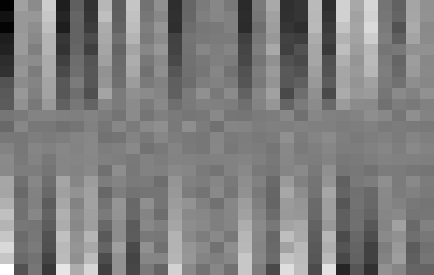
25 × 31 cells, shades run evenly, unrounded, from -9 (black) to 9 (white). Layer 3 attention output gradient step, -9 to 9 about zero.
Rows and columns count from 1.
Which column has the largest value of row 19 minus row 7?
1
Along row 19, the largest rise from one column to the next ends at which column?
5
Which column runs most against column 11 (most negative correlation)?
16
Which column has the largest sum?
27
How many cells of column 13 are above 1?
9
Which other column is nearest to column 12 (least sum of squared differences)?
31
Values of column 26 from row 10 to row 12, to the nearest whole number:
1 0 0
